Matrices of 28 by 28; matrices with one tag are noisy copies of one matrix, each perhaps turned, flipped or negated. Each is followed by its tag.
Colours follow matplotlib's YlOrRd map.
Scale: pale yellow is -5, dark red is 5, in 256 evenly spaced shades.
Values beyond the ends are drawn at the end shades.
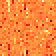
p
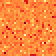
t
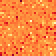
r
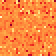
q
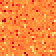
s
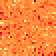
r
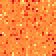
r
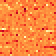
p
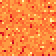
s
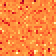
s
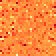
q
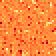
s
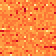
p
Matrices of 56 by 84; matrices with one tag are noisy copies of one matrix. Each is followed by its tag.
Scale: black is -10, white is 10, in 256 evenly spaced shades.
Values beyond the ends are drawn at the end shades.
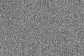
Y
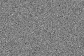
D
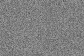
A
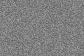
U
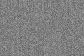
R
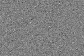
U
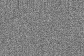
R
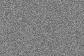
U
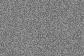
A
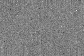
Y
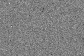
D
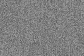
Y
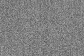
Y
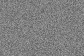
D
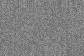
R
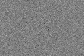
U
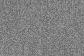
Y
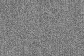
Y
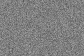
A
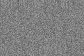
R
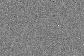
A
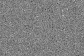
D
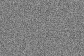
A
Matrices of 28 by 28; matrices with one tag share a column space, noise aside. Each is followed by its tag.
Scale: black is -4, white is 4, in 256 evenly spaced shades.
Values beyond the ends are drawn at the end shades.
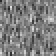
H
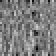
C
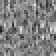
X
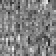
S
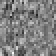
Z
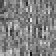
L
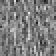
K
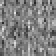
L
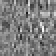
X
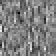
H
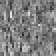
H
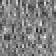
X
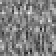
H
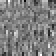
C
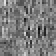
L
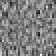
Z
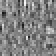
X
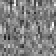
X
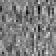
H
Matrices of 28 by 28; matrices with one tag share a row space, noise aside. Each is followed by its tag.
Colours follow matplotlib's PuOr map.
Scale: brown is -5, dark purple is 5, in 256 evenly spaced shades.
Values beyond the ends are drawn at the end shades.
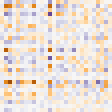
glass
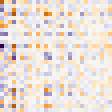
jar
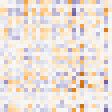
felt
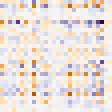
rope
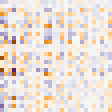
jar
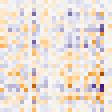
rope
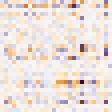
felt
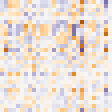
felt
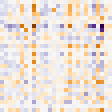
rope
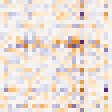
felt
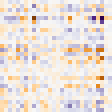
rope
